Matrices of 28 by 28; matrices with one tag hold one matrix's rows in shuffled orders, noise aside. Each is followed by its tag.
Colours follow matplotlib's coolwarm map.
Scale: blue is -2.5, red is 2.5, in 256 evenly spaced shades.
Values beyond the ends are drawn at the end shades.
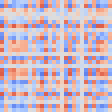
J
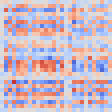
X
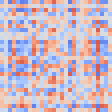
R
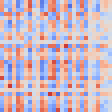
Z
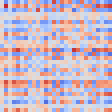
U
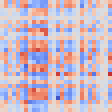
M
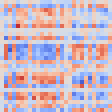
X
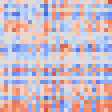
U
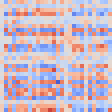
X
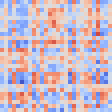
R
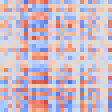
M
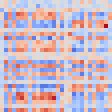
X
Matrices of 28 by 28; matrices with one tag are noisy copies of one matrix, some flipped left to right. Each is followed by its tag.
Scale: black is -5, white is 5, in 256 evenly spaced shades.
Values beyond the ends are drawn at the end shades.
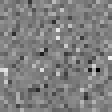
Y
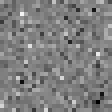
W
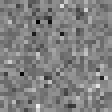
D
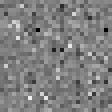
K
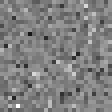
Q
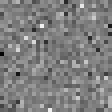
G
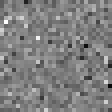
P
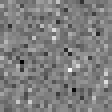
Y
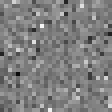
G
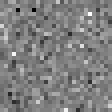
W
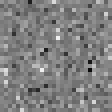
Y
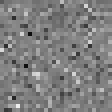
Q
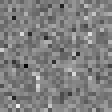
Q
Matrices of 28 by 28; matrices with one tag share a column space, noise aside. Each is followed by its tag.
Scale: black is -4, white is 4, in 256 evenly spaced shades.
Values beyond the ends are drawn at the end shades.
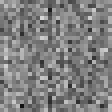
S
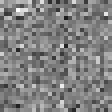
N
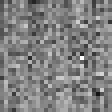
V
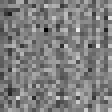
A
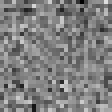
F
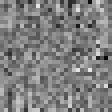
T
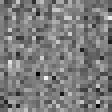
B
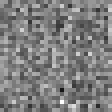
S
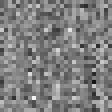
A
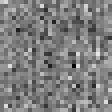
S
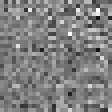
N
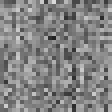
B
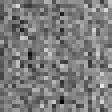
S
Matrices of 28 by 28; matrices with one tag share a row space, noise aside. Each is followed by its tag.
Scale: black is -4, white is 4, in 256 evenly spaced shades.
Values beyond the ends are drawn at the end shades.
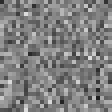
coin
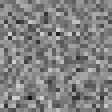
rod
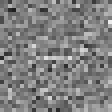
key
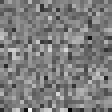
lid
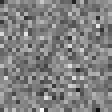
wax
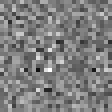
rod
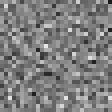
rod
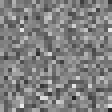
rod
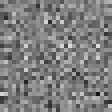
coin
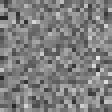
coin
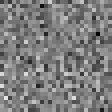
wax
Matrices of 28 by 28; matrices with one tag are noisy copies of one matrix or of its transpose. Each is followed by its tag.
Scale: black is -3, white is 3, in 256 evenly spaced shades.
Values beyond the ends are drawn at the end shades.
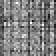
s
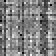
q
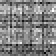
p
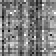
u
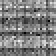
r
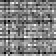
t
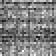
u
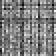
t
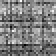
p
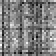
u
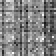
p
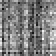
u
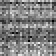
u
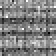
r
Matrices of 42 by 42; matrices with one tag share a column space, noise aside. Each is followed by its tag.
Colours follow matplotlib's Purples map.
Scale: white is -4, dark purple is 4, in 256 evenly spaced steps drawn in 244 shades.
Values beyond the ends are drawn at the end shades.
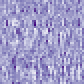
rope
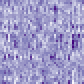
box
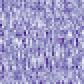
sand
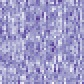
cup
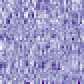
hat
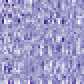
hat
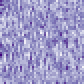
sand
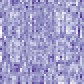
cup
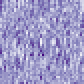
sand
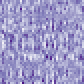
box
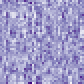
cup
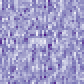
sand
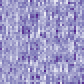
cup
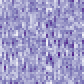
sand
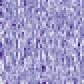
sand
